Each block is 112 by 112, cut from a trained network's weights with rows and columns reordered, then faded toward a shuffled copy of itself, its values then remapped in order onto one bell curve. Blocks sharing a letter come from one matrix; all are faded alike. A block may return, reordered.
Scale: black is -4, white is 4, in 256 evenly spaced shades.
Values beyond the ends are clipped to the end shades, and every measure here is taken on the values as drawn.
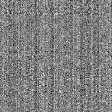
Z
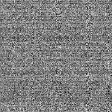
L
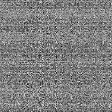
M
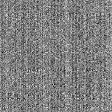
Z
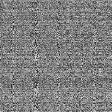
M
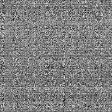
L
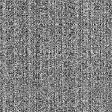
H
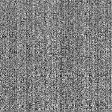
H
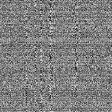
L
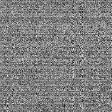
M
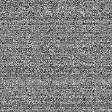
L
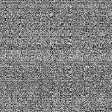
M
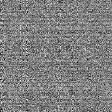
L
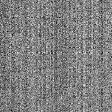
H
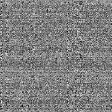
L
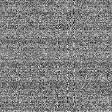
M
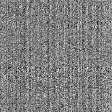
H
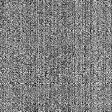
Z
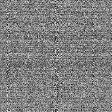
L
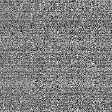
L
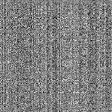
Z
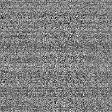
L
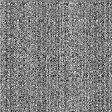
Z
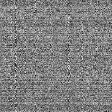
M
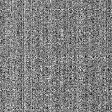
H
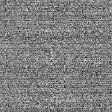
L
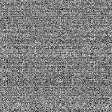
L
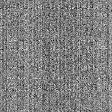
Z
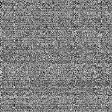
L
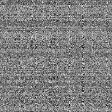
L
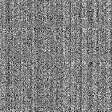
Z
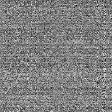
L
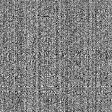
Z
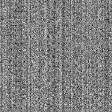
Z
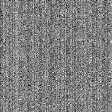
Z
